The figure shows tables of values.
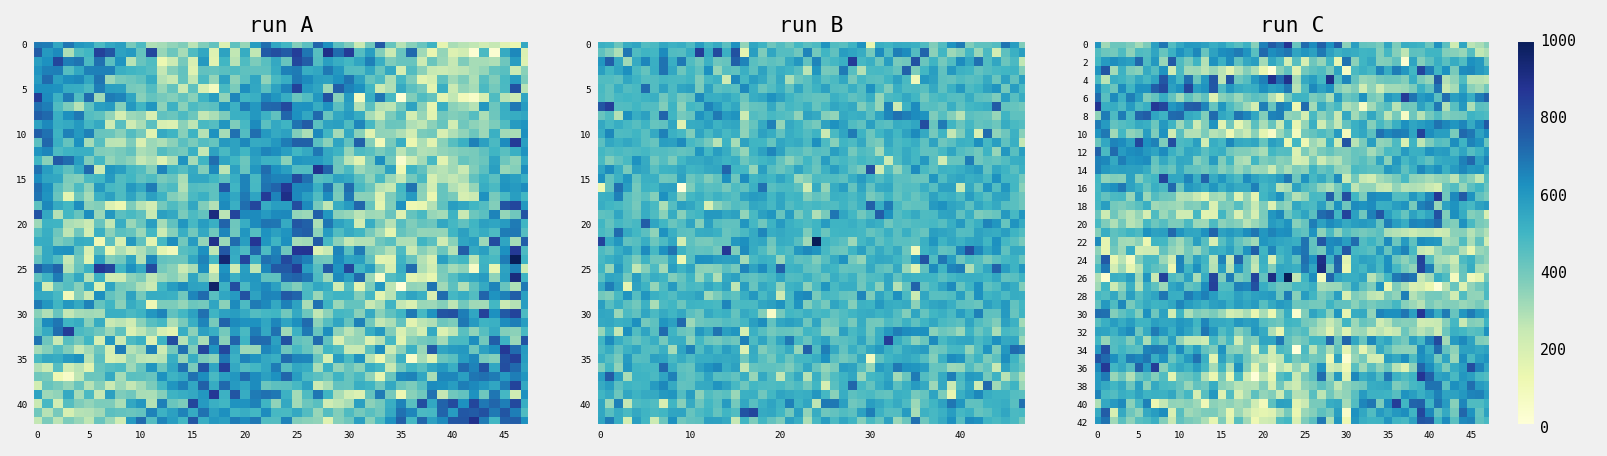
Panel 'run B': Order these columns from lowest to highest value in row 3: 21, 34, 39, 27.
21, 39, 27, 34
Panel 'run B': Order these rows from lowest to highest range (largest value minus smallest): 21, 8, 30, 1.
21, 8, 30, 1
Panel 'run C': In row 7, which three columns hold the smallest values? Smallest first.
32, 24, 19
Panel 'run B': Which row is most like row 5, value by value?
20
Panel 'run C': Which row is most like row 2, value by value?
11
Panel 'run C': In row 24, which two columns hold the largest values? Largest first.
27, 39
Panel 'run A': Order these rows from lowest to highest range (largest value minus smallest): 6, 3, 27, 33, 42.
3, 33, 42, 6, 27
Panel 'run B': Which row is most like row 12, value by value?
6
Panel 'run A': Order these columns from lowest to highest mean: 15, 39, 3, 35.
35, 39, 3, 15
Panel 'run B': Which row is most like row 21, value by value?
17
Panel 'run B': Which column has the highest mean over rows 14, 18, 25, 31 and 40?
30
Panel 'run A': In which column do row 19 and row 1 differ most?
17
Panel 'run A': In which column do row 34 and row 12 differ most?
16
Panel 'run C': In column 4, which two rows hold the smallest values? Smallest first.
24, 25
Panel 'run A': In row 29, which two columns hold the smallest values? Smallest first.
11, 36
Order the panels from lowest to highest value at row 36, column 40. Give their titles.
run B, run A, run C
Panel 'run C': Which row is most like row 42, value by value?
37
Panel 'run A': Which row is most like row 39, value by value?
27
